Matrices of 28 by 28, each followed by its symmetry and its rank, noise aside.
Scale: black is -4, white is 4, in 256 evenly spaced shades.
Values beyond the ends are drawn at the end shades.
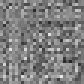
no symmetry, rank six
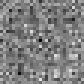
symmetric, rank six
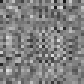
no symmetry, rank four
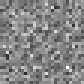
symmetric, rank six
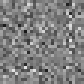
no symmetry, rank six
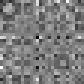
symmetric, rank three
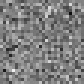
antisymmetric, rank six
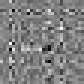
no symmetry, rank four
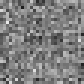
no symmetry, rank six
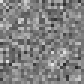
symmetric, rank six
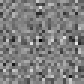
no symmetry, rank four
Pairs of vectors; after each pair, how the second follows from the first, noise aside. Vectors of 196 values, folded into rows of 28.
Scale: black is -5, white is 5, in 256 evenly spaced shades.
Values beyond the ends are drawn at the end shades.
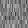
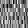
wrapped around, scaled up.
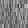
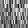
scaled up.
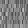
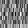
scaled up.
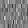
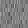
reversed, negated, shrunk.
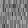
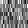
wrapped around, negated, scaled up.
